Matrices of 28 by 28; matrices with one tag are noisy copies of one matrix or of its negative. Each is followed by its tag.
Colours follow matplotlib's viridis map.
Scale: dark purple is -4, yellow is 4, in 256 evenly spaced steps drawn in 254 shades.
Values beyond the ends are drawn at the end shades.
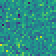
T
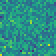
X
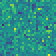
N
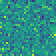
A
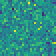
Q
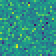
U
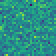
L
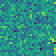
Q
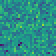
T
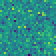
Q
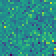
Q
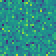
L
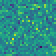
N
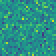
A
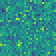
T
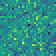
Q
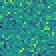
X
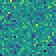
X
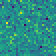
N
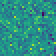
Q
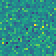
U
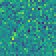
N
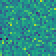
U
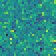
Q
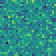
A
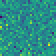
X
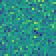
L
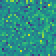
A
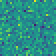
U
